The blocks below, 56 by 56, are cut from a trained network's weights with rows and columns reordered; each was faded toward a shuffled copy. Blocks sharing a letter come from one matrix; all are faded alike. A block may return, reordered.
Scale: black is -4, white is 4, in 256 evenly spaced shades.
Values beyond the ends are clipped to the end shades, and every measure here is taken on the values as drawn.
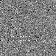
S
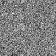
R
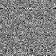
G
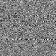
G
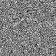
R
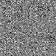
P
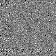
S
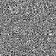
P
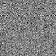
G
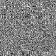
P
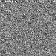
R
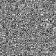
P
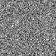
R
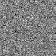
R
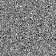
S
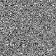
P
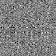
G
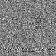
G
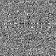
G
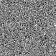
S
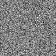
R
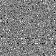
S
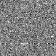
R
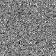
S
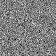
S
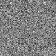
R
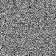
R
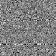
G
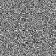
R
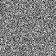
R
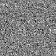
P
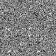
P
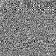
G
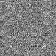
R
